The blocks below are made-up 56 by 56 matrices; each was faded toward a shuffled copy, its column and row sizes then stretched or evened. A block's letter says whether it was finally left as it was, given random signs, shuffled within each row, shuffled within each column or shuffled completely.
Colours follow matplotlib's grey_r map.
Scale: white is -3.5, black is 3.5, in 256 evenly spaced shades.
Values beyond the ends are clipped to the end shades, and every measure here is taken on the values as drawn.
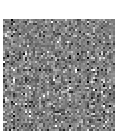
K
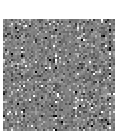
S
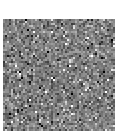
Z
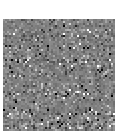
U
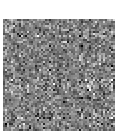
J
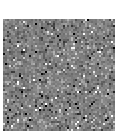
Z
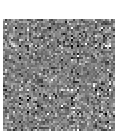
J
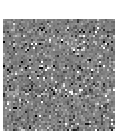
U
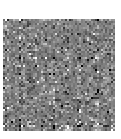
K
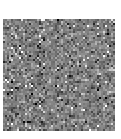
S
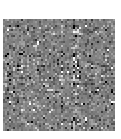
J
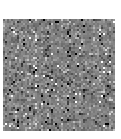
S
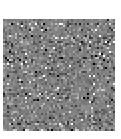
U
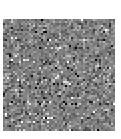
U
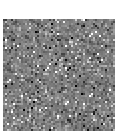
Z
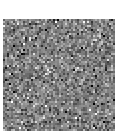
Z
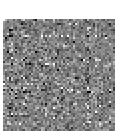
J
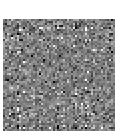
J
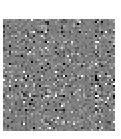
J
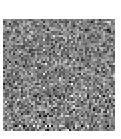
U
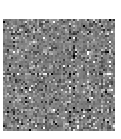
J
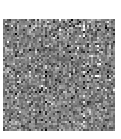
J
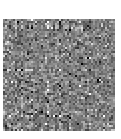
K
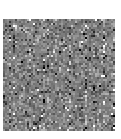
S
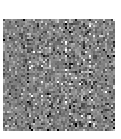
S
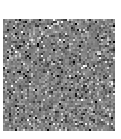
Z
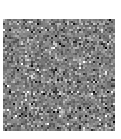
U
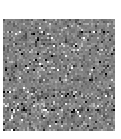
U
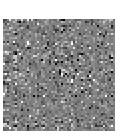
K
